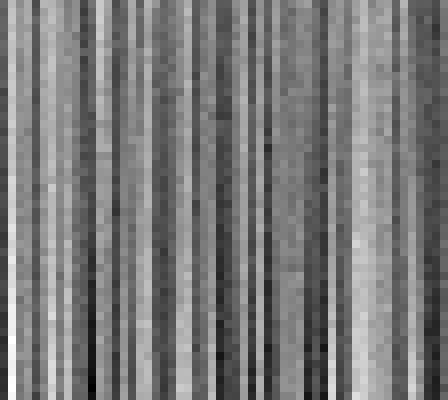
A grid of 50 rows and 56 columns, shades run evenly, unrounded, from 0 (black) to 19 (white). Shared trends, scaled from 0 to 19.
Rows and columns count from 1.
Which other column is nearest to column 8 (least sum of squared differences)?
3
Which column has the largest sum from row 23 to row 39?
2
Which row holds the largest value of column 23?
49
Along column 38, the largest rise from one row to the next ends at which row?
35
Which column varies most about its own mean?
39
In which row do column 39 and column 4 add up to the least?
50
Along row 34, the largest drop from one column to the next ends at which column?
34
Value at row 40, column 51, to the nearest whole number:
8
